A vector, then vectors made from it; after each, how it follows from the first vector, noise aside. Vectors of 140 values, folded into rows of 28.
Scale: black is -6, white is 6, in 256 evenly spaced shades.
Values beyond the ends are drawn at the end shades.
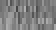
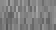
negated, shrunk.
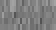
wrapped around, shrunk.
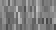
negated.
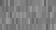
wrapped around, shrunk.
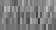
reversed.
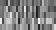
scaled up.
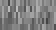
negated.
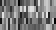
wrapped around, scaled up.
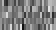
wrapped around, scaled up.
